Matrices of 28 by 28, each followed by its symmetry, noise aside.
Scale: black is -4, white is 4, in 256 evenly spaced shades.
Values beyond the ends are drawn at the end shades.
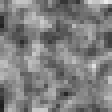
antisymmetric.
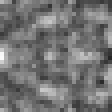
mirrored top to bottom.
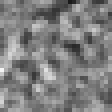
antisymmetric.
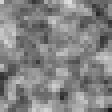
no symmetry.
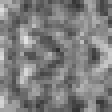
mirrored top to bottom.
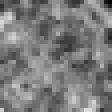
symmetric across the other diagonal.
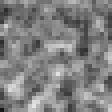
no symmetry.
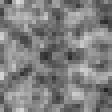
mirrored top to bottom.
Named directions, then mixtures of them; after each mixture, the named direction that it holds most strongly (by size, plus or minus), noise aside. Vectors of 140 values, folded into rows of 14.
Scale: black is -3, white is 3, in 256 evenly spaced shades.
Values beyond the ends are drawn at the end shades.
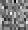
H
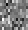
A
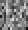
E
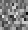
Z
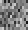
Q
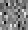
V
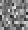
Z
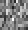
E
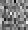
H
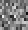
Z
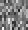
A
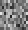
Q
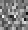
Z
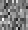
A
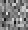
Q
